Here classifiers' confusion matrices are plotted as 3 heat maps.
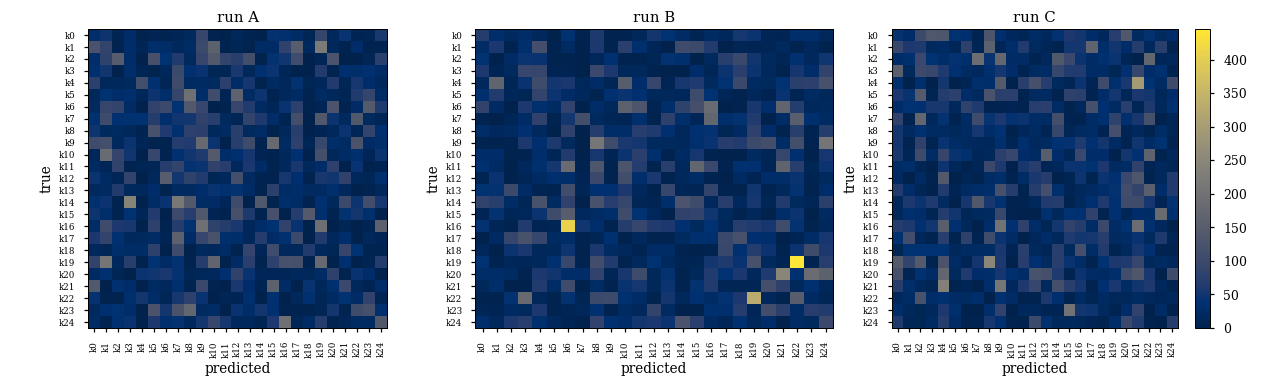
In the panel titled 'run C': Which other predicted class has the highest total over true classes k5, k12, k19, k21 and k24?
k4
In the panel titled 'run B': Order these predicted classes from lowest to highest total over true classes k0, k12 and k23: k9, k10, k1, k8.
k9, k1, k10, k8
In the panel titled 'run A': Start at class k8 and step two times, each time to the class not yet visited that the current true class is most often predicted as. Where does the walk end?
k12
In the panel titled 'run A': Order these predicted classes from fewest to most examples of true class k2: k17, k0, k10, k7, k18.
k18, k0, k7, k17, k10
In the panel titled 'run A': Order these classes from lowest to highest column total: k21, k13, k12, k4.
k4, k21, k13, k12
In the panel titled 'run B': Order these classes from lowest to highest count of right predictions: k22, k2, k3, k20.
k2, k20, k3, k22
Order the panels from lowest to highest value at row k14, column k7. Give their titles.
run B, run C, run A
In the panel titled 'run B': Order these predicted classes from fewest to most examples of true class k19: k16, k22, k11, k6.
k11, k16, k6, k22
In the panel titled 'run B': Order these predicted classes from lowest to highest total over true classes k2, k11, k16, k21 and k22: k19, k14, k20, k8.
k14, k20, k8, k19
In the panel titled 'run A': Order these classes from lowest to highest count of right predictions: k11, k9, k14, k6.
k11, k6, k14, k9
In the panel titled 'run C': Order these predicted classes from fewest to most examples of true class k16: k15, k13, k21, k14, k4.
k13, k14, k15, k4, k21
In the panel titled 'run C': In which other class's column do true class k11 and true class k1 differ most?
k17
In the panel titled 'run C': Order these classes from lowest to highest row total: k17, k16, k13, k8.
k8, k17, k13, k16
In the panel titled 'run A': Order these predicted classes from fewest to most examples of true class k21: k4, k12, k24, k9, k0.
k4, k24, k12, k9, k0
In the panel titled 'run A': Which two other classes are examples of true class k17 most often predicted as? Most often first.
k7, k10
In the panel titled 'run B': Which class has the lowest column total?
k7
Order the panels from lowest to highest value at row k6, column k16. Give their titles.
run C, run A, run B
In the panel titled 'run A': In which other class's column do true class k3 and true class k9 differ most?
k15
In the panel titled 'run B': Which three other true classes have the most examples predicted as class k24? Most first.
k9, k20, k4
